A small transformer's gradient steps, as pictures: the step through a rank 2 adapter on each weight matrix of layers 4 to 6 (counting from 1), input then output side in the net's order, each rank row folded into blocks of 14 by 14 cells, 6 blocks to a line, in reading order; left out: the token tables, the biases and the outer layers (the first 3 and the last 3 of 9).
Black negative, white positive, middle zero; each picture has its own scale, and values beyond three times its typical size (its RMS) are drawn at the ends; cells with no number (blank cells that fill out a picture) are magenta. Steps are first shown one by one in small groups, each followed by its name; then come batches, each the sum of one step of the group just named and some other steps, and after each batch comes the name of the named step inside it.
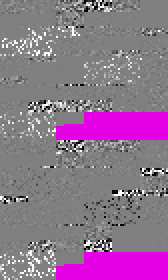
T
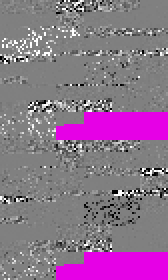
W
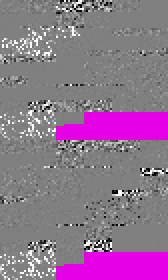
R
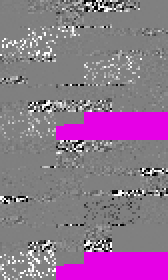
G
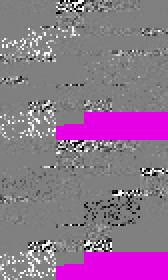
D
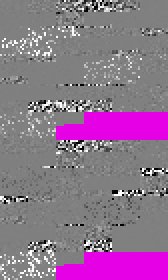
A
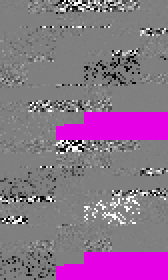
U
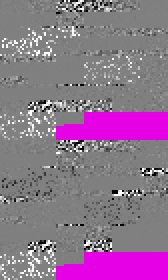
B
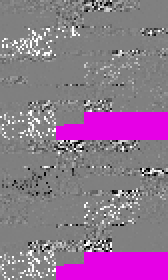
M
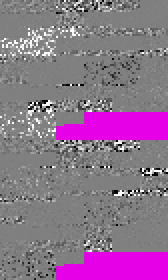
W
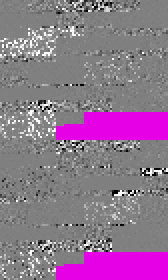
B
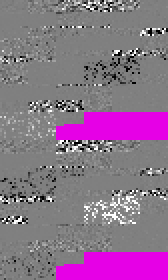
U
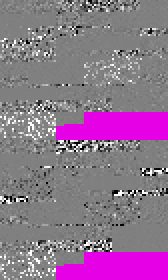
T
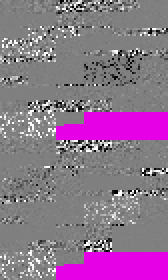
R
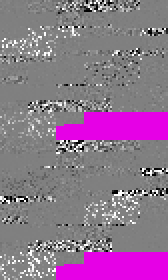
A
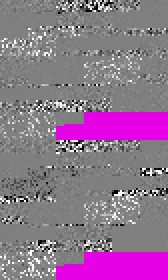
B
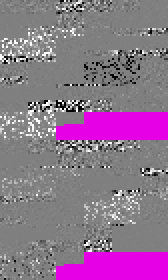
R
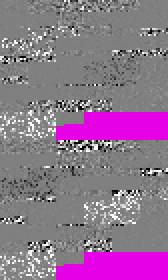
M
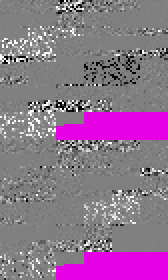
R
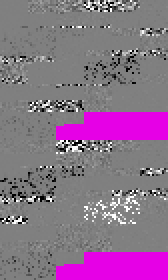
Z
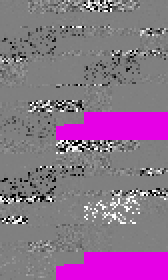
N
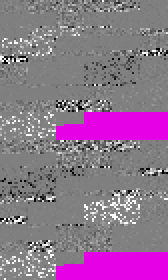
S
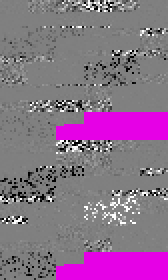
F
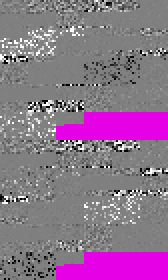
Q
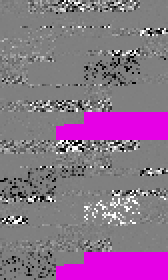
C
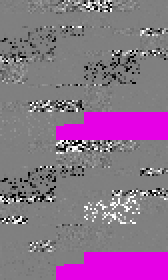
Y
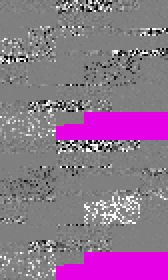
S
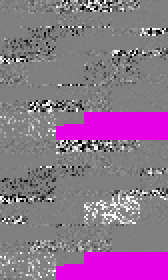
N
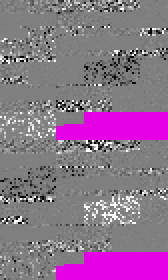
C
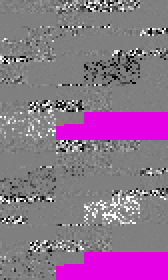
Z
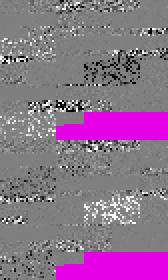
C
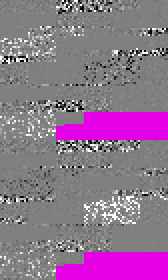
S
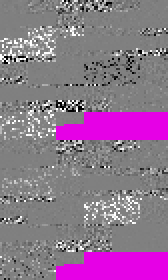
Q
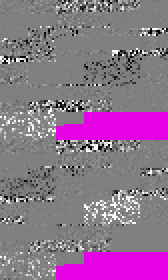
S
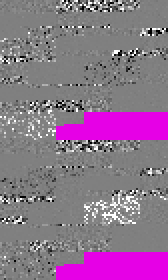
Z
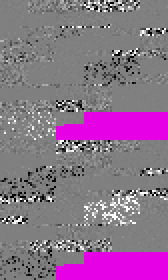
F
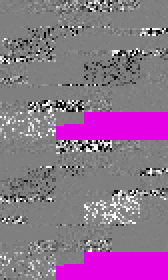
N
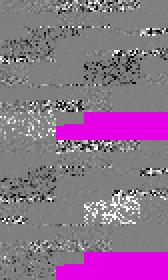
Y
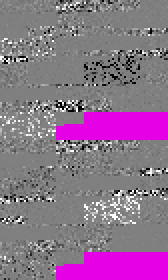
S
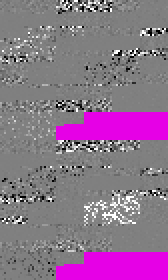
Y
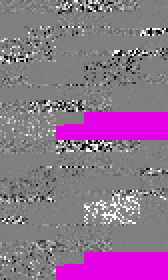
C
